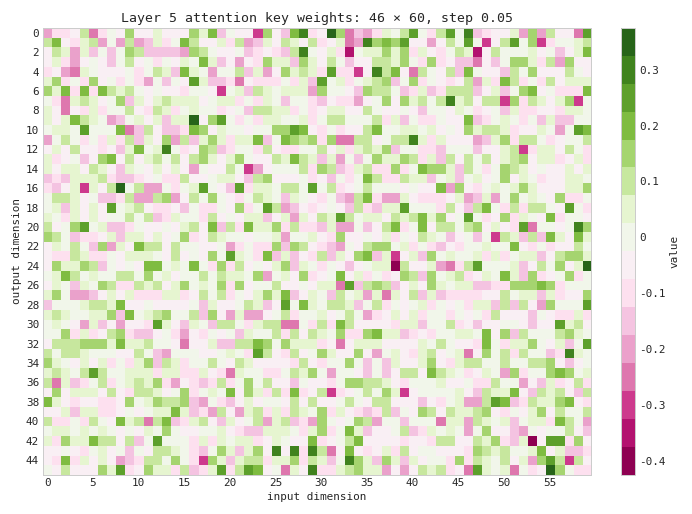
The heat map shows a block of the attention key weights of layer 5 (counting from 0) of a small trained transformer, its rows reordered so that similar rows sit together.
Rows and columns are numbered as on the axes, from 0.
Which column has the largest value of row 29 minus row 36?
1
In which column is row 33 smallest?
46
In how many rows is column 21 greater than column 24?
20
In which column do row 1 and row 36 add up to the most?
35
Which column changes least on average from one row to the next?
45
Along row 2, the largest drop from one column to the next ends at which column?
47
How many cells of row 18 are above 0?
20
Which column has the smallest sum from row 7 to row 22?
33
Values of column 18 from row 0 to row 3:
0.2 -0.05 0 0.05
